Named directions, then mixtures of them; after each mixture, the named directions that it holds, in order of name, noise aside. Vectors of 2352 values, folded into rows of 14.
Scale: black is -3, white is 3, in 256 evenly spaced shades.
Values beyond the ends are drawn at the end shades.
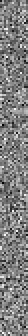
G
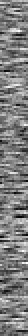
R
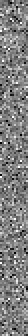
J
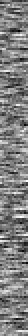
R.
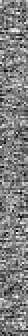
G, R.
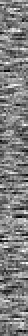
R.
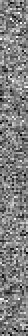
G, J, R.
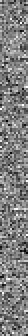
G, J, R.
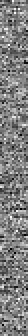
G, J, R.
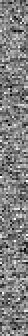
G, J, R.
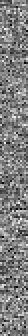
G, J, R.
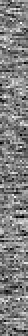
J, R.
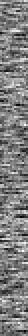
R.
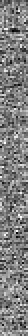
G, J, R.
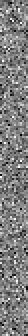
J.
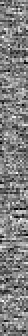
G, J, R.
